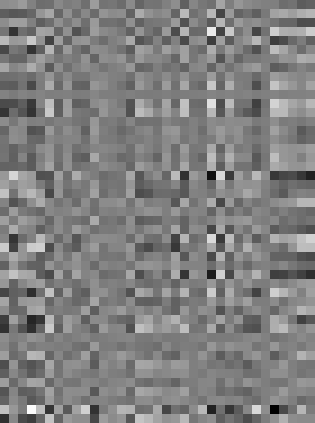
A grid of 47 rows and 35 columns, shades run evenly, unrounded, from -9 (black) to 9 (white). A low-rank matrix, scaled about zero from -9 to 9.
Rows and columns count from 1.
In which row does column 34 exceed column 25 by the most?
27
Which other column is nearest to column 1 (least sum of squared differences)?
4
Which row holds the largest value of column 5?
28
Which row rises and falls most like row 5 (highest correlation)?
8
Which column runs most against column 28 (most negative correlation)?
17
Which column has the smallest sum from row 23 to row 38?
2
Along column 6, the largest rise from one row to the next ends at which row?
47
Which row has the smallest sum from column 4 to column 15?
36
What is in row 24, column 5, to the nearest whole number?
-2
